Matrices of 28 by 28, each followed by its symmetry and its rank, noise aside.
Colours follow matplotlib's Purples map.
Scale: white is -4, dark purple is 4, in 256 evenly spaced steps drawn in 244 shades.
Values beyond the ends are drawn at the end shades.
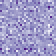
antisymmetric, rank six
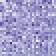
no symmetry, rank five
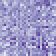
no symmetry, rank five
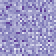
no symmetry, rank seven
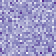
no symmetry, rank six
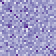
symmetric, rank six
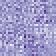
antisymmetric, rank six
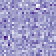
antisymmetric, rank six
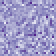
symmetric, rank six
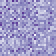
symmetric, rank five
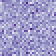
antisymmetric, rank six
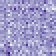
antisymmetric, rank six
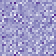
symmetric, rank five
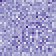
symmetric, rank six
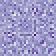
symmetric, rank five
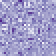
symmetric, rank five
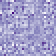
symmetric, rank five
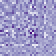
symmetric, rank five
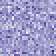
no symmetry, rank seven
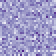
no symmetry, rank seven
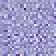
no symmetry, rank five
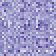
no symmetry, rank five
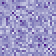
symmetric, rank six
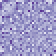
symmetric, rank six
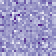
symmetric, rank seven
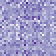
antisymmetric, rank six
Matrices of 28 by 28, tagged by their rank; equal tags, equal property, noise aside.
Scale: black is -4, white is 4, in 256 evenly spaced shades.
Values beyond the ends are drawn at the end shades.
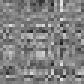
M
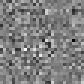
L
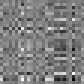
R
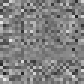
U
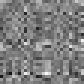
U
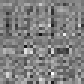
U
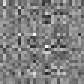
U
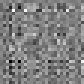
M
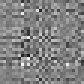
M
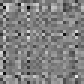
M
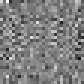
L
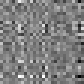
M
